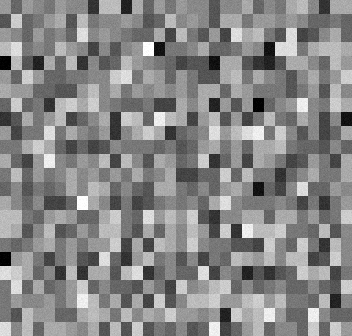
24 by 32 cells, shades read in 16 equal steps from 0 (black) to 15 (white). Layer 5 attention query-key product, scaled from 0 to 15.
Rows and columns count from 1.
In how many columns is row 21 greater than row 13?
11
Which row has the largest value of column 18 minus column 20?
16
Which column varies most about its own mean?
20
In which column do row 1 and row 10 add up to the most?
23
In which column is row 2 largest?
2
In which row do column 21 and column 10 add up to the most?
17
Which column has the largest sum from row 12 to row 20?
10
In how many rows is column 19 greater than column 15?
9
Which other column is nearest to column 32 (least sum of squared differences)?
7
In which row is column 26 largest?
4
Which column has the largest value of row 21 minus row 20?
8
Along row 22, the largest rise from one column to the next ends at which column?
15
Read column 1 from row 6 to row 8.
9 10 6
